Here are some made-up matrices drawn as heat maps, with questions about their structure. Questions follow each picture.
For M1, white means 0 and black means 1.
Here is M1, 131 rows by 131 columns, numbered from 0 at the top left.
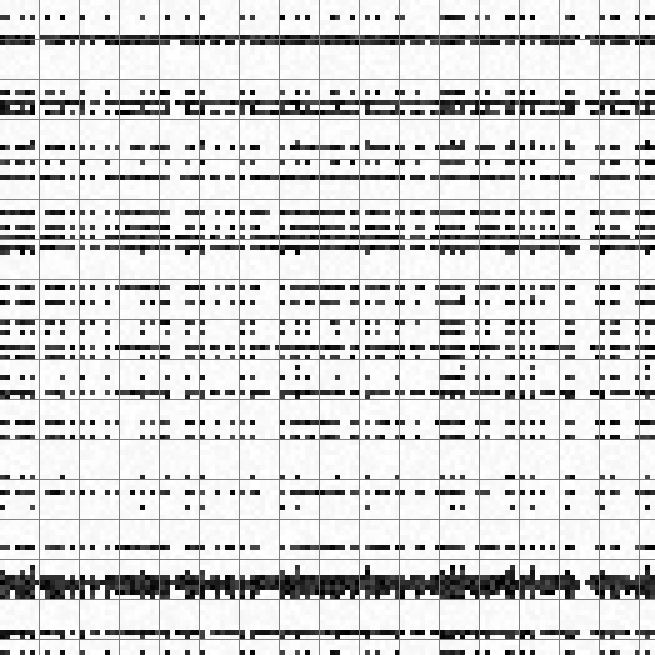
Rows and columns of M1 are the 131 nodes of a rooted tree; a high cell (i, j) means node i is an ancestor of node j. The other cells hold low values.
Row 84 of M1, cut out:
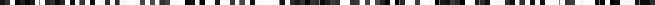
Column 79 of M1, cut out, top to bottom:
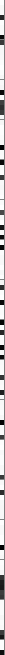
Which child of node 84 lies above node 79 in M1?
60
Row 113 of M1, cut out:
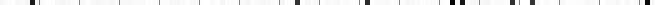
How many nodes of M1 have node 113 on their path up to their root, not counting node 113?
8
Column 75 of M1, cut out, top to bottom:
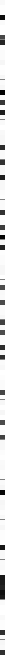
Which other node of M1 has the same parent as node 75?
9
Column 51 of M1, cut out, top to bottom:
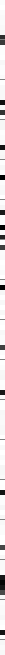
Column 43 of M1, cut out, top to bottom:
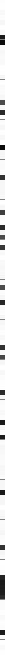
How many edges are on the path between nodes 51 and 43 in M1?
7
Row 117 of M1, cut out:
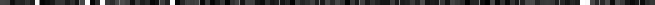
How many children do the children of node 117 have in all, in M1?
3
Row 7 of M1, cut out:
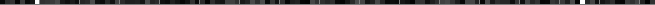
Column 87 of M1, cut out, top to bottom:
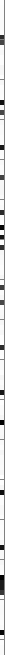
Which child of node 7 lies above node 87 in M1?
20
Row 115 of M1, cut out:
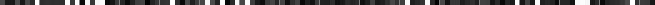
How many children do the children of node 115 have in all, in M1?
4
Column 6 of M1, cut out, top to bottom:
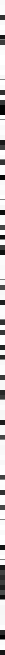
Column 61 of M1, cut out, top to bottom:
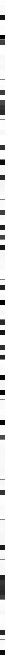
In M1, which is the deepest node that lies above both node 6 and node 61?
21
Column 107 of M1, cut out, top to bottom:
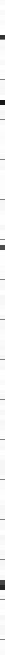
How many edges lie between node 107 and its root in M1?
5
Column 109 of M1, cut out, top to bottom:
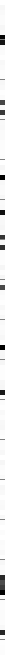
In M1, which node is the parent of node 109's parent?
118
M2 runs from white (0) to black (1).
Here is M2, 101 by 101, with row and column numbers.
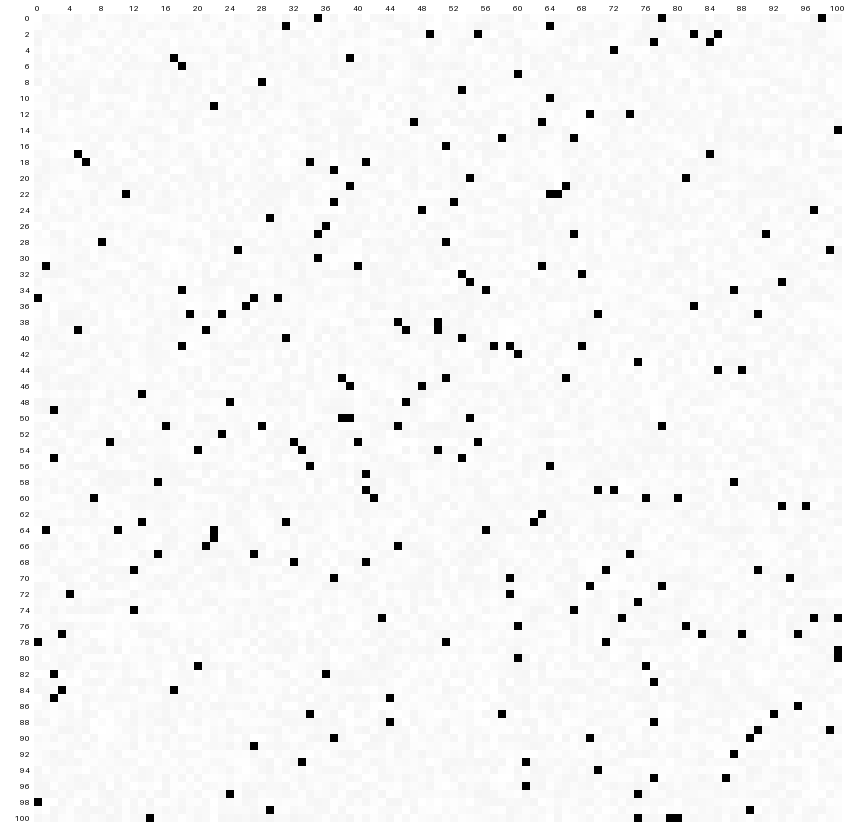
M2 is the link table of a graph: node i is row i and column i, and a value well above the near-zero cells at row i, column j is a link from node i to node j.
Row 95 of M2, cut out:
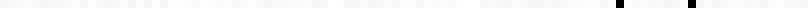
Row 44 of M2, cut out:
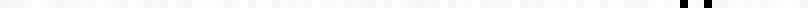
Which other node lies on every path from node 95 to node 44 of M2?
node 77
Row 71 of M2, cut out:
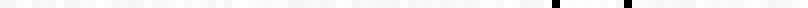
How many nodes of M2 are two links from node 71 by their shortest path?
4
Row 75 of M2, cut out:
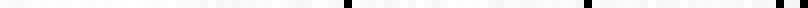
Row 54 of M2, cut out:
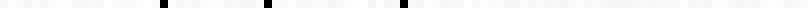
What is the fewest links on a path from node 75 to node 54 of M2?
7
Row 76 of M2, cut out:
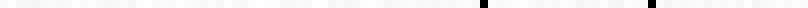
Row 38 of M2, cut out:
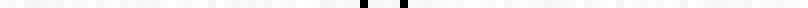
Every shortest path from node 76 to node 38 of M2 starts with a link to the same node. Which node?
node 81
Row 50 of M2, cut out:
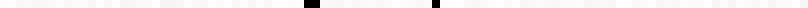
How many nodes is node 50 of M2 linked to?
3
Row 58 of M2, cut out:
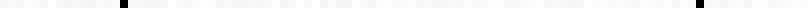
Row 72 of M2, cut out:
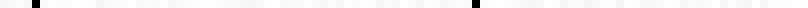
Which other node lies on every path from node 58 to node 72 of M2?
node 59
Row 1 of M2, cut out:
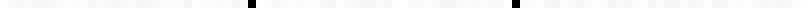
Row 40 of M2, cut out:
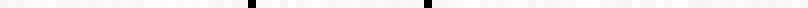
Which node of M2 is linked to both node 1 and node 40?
node 31
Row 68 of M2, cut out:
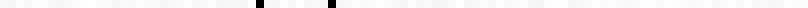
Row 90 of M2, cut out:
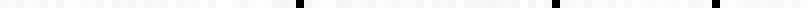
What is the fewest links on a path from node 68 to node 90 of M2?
5
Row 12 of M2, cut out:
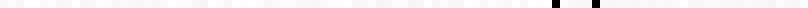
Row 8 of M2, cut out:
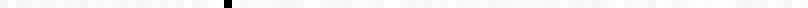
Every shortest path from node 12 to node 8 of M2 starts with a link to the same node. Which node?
node 69
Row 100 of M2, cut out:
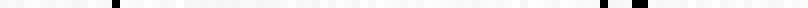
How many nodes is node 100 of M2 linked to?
4
